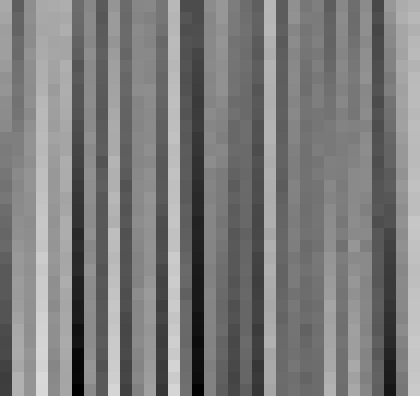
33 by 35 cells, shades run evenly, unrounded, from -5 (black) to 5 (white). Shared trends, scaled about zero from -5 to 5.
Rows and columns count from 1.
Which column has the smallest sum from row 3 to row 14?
17
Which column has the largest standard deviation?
33
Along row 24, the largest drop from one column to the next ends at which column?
7
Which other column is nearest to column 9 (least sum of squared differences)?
32
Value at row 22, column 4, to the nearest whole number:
3
